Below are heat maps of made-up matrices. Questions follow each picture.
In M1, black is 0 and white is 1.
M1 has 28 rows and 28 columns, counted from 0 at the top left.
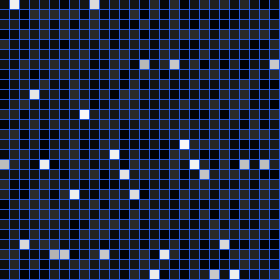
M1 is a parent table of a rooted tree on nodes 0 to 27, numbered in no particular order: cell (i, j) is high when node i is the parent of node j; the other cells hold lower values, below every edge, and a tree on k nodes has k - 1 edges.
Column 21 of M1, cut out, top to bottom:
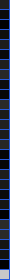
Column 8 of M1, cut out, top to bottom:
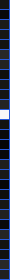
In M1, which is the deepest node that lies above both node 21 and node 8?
27
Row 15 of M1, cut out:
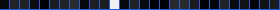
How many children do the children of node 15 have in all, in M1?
1
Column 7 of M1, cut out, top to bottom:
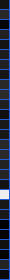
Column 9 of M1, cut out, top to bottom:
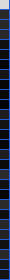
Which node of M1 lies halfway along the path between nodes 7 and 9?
16
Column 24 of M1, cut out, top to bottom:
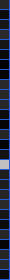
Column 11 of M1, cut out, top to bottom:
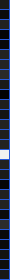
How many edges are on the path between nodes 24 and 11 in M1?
6
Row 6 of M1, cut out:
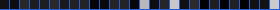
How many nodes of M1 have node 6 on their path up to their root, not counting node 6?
11
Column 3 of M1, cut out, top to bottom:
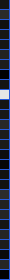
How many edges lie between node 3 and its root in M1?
4
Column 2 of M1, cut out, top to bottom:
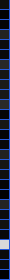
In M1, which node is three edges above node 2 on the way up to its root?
25
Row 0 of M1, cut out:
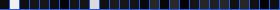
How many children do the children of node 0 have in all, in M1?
1
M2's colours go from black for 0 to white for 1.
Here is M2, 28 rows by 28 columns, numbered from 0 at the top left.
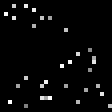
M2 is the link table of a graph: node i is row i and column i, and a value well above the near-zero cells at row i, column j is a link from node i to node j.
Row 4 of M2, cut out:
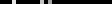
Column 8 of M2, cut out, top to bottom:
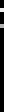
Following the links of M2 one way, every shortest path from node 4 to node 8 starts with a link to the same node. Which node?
node 3
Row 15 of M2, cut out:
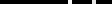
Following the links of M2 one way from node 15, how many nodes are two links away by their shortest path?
2
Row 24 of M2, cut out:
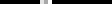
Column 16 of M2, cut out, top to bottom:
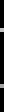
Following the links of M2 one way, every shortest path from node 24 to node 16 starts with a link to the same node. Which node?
node 12
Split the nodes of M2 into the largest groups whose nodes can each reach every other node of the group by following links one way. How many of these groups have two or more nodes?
2
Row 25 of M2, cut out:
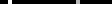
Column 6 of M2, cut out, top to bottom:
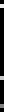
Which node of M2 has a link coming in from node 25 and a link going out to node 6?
node 19
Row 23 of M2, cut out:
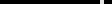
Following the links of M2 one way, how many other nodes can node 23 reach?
5
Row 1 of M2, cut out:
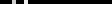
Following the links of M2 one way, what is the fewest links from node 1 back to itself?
2
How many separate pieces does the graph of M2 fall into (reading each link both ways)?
5
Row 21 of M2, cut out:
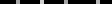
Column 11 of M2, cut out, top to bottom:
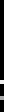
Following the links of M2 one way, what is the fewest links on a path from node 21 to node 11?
2
